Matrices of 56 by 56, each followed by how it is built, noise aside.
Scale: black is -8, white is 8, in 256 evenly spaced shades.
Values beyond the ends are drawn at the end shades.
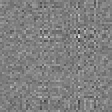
low rank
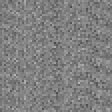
repeating rows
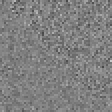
upper triangular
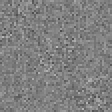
block diagonal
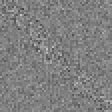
banded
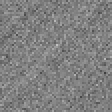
Hankel
